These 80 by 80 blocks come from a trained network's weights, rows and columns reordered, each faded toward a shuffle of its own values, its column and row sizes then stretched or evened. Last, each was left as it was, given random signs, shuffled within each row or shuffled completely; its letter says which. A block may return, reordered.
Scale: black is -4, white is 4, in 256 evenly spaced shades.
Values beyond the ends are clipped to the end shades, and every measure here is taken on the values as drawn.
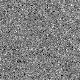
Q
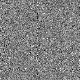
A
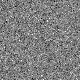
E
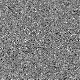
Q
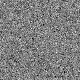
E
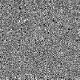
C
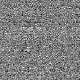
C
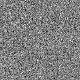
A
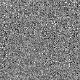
A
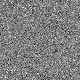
E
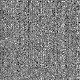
C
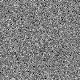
Q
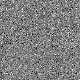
A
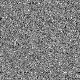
Q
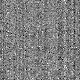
C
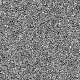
E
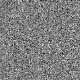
A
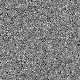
E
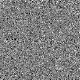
A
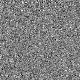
Q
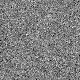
E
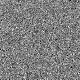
Q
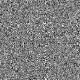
A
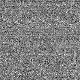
Q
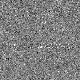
Q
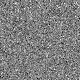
E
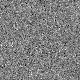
E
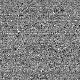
Q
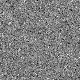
E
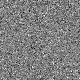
E
